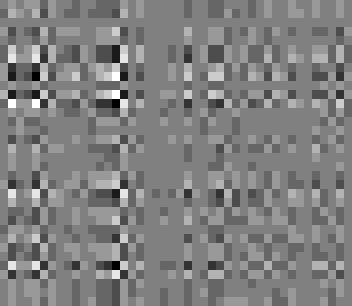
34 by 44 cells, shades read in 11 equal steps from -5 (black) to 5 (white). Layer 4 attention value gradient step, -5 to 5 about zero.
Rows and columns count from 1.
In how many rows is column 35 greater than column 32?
8
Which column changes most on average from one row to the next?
15
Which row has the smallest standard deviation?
3
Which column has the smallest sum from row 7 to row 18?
4
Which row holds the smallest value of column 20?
22
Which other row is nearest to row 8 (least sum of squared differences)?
21
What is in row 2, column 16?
2
